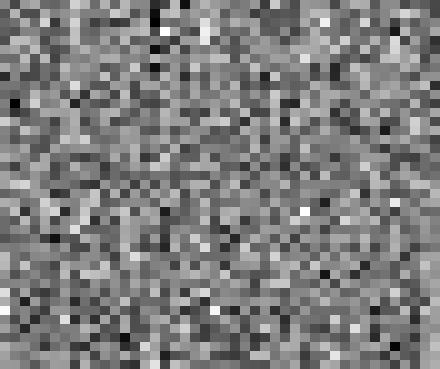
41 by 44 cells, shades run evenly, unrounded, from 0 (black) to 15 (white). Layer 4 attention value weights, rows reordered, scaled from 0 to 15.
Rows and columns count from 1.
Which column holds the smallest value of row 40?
17
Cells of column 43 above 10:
4
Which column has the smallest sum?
6
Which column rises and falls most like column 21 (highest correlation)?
3
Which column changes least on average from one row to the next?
43
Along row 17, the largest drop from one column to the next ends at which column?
19
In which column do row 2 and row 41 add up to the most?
18
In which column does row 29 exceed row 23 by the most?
33
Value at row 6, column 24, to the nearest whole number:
5
